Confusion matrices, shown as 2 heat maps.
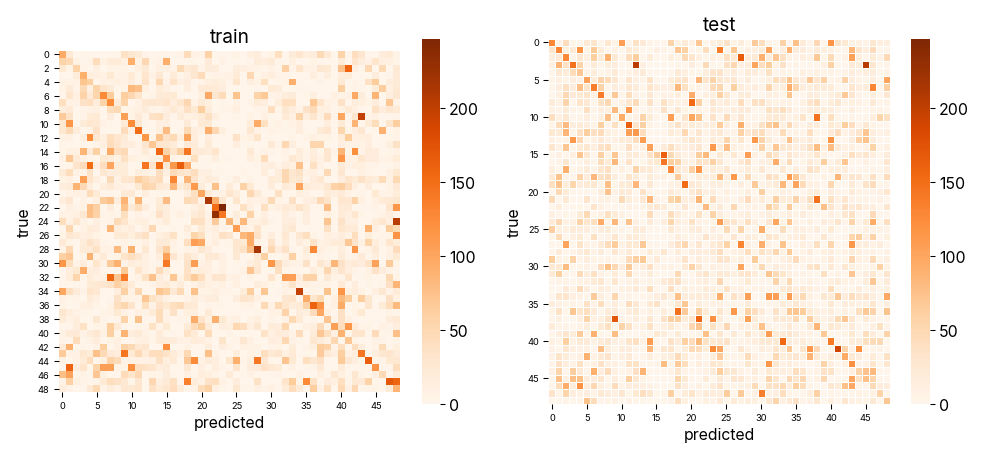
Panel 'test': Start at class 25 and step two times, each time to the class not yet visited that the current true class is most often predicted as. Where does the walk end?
27
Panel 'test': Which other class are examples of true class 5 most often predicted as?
48
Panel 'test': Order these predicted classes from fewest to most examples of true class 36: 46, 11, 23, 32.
23, 11, 32, 46
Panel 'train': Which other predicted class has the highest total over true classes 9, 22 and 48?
23
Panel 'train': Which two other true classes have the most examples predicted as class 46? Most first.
11, 5
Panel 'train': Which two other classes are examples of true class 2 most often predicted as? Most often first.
41, 40
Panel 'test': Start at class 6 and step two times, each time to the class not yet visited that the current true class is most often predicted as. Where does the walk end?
4
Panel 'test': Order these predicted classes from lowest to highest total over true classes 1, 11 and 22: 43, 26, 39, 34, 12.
12, 39, 26, 43, 34
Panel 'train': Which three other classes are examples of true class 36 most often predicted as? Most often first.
37, 40, 48
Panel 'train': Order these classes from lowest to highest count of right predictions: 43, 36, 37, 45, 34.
37, 45, 43, 36, 34
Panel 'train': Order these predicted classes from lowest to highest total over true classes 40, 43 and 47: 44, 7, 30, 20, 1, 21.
20, 30, 44, 1, 7, 21
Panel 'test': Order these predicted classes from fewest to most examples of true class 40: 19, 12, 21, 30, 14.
30, 12, 19, 21, 14
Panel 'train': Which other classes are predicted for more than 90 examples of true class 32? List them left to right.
7, 9, 33
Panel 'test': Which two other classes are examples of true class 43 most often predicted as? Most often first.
31, 16
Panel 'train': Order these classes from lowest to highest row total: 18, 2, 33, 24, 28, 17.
33, 17, 2, 24, 18, 28
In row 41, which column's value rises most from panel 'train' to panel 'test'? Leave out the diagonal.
44
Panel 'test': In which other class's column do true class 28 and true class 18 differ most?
26
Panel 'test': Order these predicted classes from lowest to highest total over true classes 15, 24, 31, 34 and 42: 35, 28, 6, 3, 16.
3, 35, 6, 16, 28
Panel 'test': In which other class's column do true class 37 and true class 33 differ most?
9
